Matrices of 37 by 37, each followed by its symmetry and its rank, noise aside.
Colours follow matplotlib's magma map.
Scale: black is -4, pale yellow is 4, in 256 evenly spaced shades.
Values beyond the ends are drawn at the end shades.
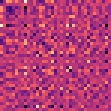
symmetric, rank four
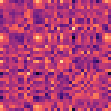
symmetric, rank four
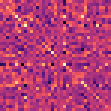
symmetric, rank six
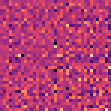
no symmetry, rank six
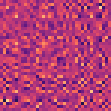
symmetric, rank four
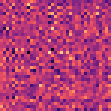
antisymmetric, rank six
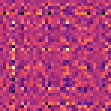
no symmetry, rank three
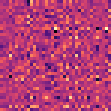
no symmetry, rank six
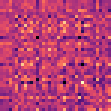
symmetric, rank four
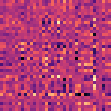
antisymmetric, rank four
